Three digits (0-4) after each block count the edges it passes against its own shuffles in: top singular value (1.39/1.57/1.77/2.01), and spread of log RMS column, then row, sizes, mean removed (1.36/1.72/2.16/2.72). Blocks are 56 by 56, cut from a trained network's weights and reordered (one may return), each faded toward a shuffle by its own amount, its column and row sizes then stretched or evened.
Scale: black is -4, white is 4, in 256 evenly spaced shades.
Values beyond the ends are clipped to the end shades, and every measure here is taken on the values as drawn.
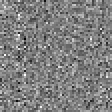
2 2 0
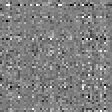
2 3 3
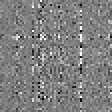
4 4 3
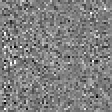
1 3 1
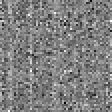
1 2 1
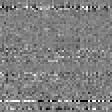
4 0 4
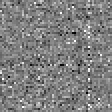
0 2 1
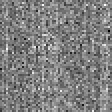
2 1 1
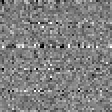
2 1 3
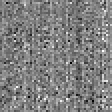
2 2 2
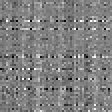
4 1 4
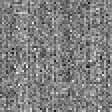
2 0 1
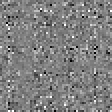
1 3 3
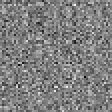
4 1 2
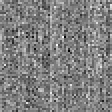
2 0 1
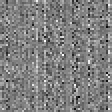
2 4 0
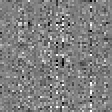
3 4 2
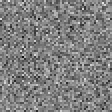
2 1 0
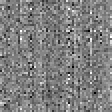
2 3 1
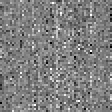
0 3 0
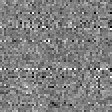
4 0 3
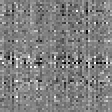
4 2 4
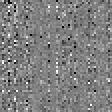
2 4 1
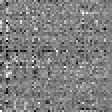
2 4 2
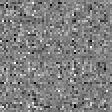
2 3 3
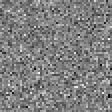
0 0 1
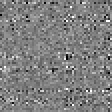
2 2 4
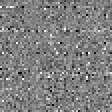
0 2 3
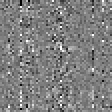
3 4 1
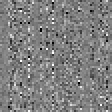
0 4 0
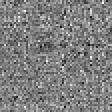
1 2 0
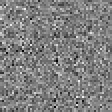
1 2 1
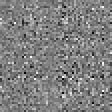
2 3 2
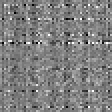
4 1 4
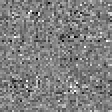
1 1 3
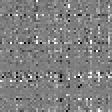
1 3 4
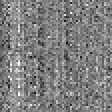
3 3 1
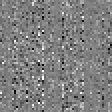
0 4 1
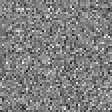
1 0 1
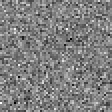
0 0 0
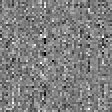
3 3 1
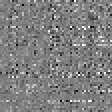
0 3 4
